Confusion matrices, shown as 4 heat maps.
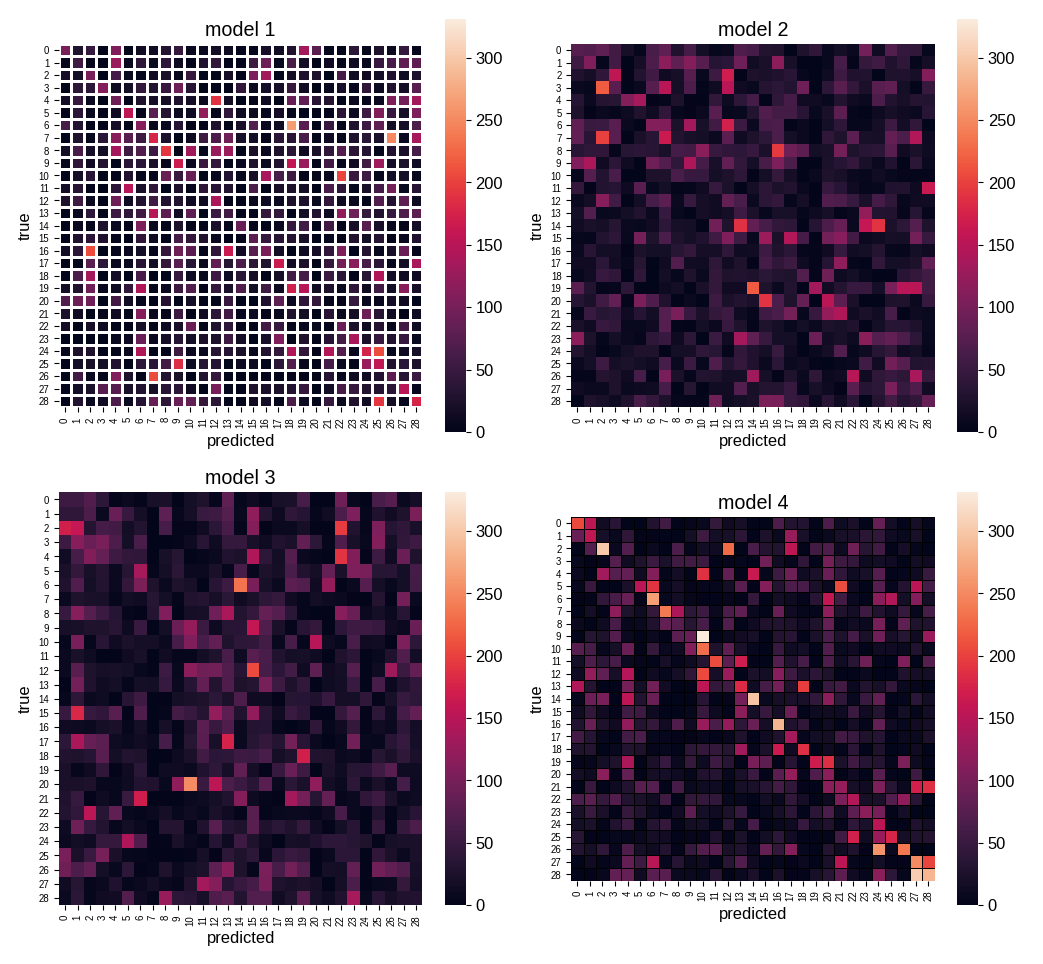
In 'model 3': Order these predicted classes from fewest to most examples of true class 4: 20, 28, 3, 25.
20, 28, 25, 3
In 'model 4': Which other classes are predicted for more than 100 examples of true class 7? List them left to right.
3, 8, 20
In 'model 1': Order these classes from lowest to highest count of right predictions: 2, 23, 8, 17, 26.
26, 2, 23, 17, 8
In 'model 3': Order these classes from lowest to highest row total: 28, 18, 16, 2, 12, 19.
16, 19, 18, 28, 2, 12
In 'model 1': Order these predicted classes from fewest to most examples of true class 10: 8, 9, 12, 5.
12, 5, 9, 8
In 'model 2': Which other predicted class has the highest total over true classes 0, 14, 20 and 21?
15
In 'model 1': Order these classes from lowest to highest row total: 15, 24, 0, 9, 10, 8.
15, 0, 10, 9, 24, 8
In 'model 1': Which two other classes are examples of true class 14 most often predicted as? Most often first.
6, 24
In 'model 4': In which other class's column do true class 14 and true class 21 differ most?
28
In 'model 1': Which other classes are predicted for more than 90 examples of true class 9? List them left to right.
18, 19, 25
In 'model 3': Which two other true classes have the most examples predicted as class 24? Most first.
5, 6
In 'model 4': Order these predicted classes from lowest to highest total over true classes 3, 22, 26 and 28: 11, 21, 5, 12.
12, 5, 11, 21
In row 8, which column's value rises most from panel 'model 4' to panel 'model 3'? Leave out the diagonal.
13
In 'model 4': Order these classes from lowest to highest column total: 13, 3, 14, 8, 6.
8, 3, 14, 13, 6
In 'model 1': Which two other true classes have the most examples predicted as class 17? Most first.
23, 20
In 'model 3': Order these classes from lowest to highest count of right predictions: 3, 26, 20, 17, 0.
17, 0, 26, 3, 20
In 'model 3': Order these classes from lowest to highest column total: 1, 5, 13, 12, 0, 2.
5, 0, 2, 12, 13, 1
